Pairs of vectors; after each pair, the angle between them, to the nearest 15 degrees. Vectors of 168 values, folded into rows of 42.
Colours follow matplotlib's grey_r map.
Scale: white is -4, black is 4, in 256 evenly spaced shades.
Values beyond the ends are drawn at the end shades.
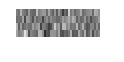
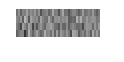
135 degrees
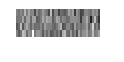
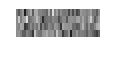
120 degrees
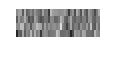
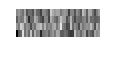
30 degrees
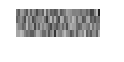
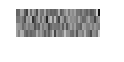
30 degrees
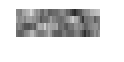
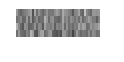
75 degrees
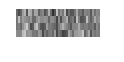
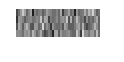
75 degrees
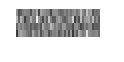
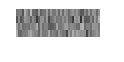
135 degrees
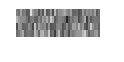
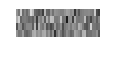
45 degrees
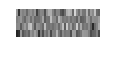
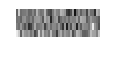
165 degrees
